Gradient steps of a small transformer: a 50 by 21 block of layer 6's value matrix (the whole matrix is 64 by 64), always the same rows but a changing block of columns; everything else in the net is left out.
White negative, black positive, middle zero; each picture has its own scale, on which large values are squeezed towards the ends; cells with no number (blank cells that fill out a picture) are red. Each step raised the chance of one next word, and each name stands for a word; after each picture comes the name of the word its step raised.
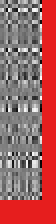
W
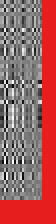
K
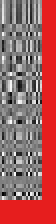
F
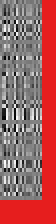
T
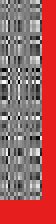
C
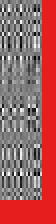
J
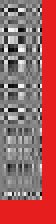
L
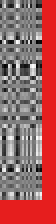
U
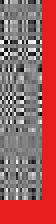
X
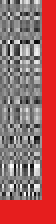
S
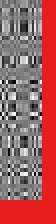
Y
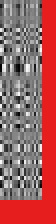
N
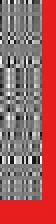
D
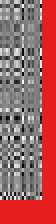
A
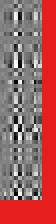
A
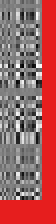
A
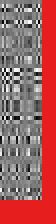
C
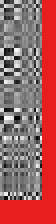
A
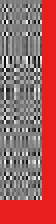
C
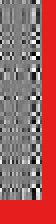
X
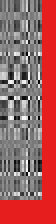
W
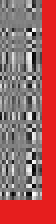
S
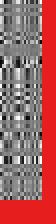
D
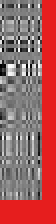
U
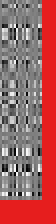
L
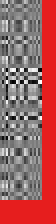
C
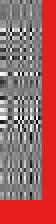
T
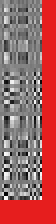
F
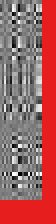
J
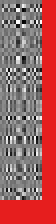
C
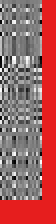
C
